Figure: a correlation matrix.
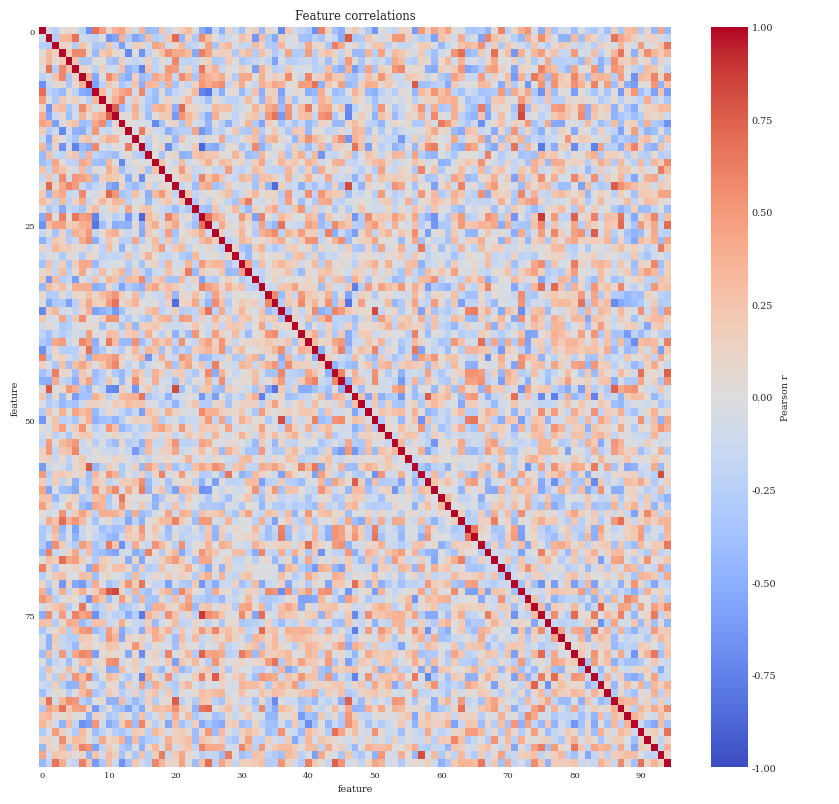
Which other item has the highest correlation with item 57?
93
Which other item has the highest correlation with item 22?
31
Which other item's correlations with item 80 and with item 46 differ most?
89
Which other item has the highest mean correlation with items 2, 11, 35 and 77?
10
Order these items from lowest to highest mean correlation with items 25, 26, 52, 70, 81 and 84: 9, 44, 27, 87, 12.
12, 9, 44, 87, 27
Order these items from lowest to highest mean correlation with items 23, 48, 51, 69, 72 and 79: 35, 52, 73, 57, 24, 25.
25, 24, 73, 52, 57, 35
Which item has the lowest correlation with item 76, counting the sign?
84
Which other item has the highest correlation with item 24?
75
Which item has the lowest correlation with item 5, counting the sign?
15
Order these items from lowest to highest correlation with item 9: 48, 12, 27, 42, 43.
27, 48, 43, 42, 12
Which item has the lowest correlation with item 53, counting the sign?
59
